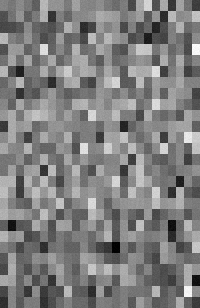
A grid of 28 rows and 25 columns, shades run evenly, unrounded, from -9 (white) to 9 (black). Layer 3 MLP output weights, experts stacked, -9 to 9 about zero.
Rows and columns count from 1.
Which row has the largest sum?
23
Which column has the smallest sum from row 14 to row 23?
18
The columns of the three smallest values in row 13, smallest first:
24, 25, 16
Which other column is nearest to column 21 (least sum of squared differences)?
11
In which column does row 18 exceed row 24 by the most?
22
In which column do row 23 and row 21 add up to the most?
15
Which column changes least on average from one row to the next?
10
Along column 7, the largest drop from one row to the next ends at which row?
9
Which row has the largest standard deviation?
7
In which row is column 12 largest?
27
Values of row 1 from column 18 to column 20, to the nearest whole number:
-3 -6 3
